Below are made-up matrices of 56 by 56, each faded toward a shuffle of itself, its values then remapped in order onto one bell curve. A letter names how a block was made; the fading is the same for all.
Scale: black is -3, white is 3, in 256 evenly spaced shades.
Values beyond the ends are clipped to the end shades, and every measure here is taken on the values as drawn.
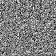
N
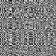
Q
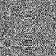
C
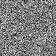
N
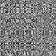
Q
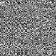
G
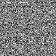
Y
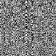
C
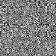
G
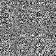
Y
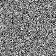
N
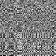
Q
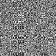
G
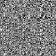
G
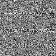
Y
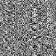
C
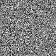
N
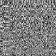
G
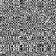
Q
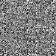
Y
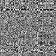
G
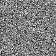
N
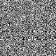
Y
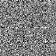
Y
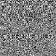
G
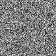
N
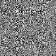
Y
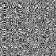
G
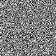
Y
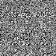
Y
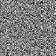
C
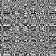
Q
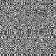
Q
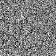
N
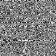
Y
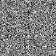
Y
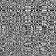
Q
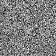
N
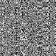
G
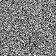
N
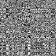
G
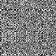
G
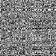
G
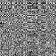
Q
